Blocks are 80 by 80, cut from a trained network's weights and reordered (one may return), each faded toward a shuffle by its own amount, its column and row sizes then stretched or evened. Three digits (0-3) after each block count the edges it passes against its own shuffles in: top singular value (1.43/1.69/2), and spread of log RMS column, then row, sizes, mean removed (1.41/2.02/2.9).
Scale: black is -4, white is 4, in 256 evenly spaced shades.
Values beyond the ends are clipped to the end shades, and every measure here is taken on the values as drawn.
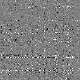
2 2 2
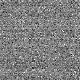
1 1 0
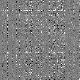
2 3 1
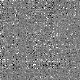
0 2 2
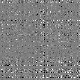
1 2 3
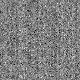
1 0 1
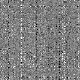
2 2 2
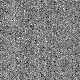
0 0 0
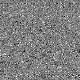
0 0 2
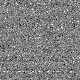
0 0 1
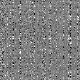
1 3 0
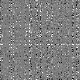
1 3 1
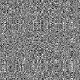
3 2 1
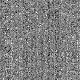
1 1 0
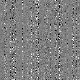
1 3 0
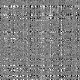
3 2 3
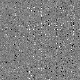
0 2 1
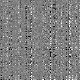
2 3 2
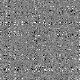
1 2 2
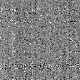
1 1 2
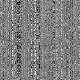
3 3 0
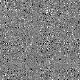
0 2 1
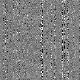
2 3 0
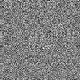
3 0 1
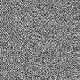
3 1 0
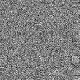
2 0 1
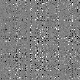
1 3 2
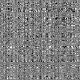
3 1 3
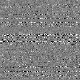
2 0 3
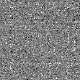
0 2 0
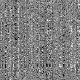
2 2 0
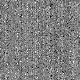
1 2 0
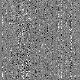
0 3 0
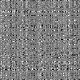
3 1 3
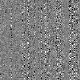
2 3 0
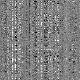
3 3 2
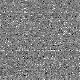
0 1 1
